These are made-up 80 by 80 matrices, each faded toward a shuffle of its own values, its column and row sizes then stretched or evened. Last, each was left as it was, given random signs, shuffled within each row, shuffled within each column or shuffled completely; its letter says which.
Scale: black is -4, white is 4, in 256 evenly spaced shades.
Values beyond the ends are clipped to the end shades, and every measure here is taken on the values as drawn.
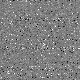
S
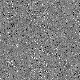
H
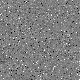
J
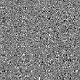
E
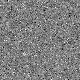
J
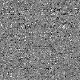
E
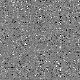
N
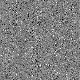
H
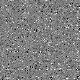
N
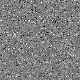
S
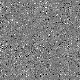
E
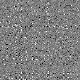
E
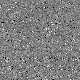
S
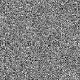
E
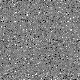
S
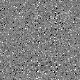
E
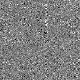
E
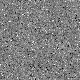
J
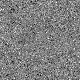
J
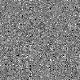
E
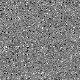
N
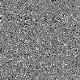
N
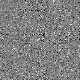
N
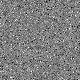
J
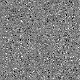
N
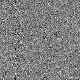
H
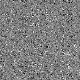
N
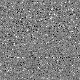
S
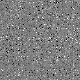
N
